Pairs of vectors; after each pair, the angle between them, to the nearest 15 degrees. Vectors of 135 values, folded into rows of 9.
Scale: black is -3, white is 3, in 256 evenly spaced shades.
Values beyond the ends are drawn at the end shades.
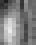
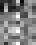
60 degrees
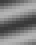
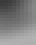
75 degrees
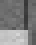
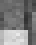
15 degrees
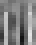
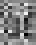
105 degrees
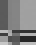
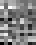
120 degrees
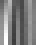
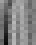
165 degrees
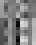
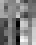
15 degrees
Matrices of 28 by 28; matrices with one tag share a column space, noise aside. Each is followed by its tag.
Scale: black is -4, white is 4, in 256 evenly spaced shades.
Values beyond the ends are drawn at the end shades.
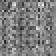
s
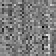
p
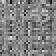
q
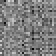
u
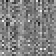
u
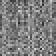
u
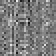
u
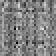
s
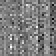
p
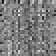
q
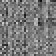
u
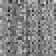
q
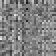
q
